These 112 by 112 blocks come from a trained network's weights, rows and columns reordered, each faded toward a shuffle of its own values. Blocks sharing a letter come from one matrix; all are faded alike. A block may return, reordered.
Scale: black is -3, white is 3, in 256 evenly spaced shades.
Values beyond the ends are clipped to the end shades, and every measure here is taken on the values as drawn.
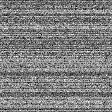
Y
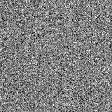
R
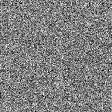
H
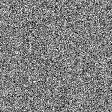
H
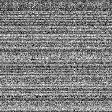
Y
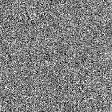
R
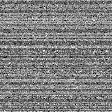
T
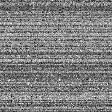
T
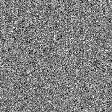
R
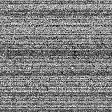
Y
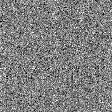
R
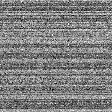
Y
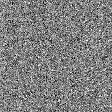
R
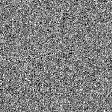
R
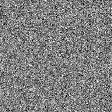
H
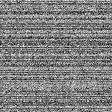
Y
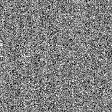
R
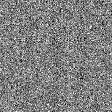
R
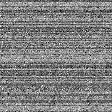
T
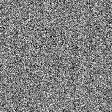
H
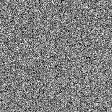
H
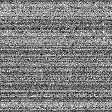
T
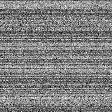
Y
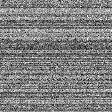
Y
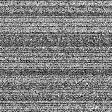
Y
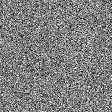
H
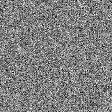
H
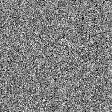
H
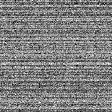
Y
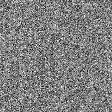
H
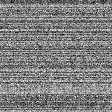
Y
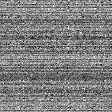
T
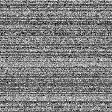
Y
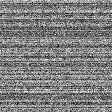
Y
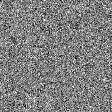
R
